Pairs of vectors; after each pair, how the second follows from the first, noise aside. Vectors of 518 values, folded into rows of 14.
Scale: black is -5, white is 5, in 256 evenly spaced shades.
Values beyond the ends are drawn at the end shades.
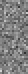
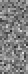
wrapped around.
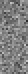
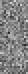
sign-scrambled.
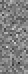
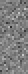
wrapped around, partly zeroed.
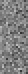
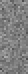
wrapped around, negated, shrunk.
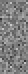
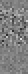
wrapped around, partly zeroed.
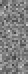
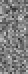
wrapped around.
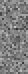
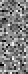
wrapped around, scaled up.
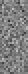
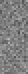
wrapped around, negated, shrunk.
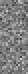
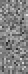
sign-scrambled.
